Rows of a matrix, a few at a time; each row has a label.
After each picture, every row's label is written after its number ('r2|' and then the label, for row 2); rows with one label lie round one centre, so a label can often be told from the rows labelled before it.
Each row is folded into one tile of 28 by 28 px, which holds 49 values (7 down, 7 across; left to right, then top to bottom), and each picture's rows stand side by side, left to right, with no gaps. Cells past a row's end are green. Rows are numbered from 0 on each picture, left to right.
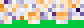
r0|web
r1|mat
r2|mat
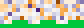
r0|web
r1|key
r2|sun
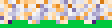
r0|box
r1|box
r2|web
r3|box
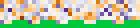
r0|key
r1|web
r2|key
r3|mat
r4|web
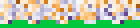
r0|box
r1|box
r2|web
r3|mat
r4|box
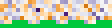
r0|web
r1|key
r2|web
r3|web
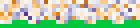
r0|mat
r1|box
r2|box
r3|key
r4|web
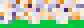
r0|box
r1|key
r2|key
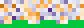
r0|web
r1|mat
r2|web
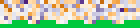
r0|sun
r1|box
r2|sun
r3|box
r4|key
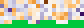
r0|key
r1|box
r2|mat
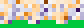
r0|box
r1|box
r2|mat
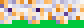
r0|key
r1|key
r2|web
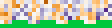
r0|mat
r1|box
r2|web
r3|mat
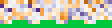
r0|key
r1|key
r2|mat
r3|sun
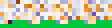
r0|box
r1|web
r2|web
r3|web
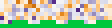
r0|box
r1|sun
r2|mat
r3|web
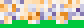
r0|web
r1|mat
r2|mat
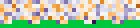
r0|web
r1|web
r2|web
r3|box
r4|box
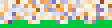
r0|box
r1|sun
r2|web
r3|box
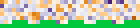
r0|key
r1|mat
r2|web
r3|sun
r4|web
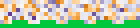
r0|web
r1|sun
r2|key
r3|web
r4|key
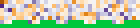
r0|key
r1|web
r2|box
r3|mat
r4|web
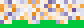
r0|web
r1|sun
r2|web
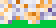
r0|box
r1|mat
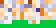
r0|key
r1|key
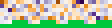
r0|key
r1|web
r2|sun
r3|web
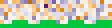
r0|sun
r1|sun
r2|web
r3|box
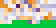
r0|sun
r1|key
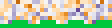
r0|box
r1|web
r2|mat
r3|box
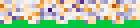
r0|web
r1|mat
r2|sun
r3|web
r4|web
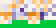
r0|mat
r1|mat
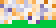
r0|key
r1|box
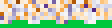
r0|box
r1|sun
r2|box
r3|key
